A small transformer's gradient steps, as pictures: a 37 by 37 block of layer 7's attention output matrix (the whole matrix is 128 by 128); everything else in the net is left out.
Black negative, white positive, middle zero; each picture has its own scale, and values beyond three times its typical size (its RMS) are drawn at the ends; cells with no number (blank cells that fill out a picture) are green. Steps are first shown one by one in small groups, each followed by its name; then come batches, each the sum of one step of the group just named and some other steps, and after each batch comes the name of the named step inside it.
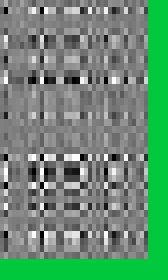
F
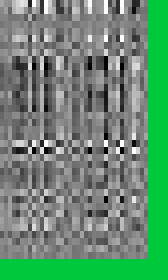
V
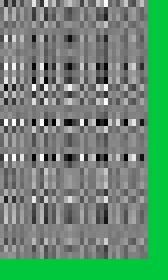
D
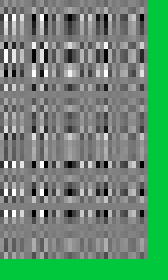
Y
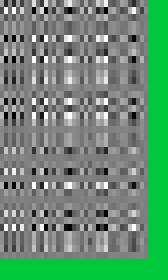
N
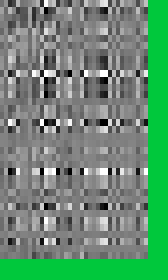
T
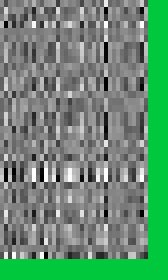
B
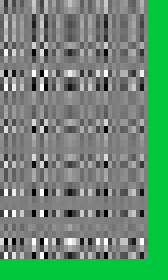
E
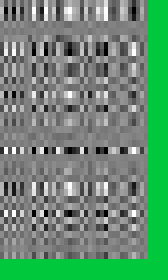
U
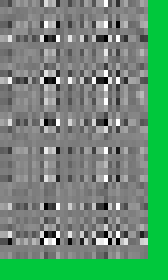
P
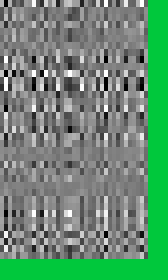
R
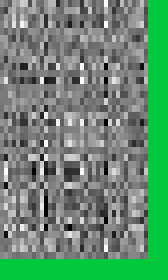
F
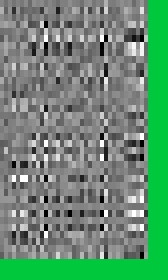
U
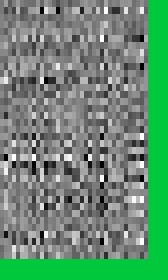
F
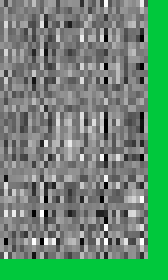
E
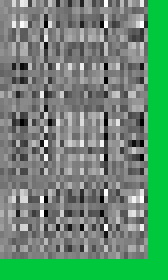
V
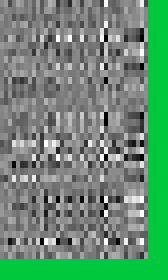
P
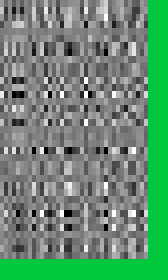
U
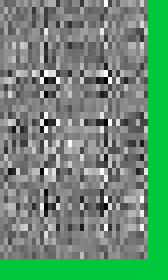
T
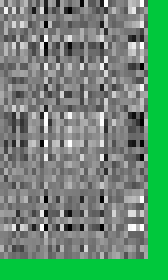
N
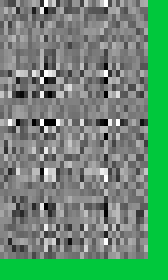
T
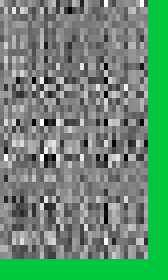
D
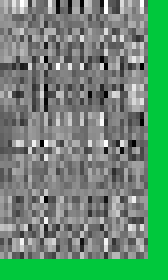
V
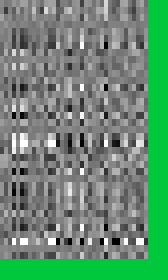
U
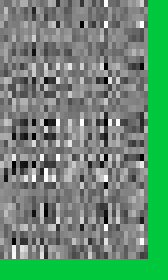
B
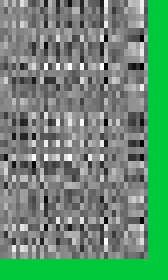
F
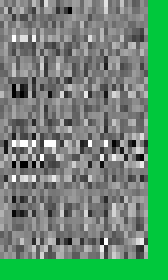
V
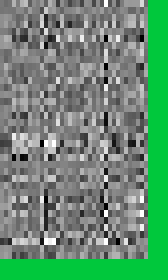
P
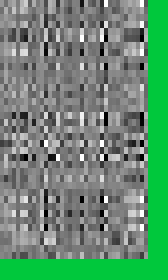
D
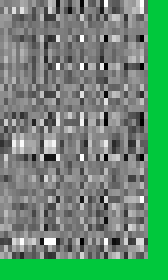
D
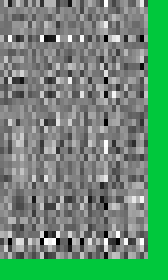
P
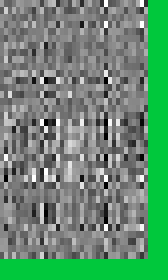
B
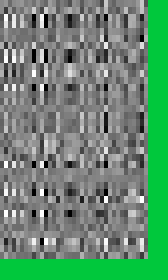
Y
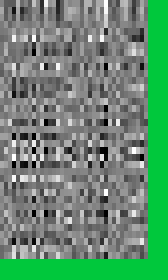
U
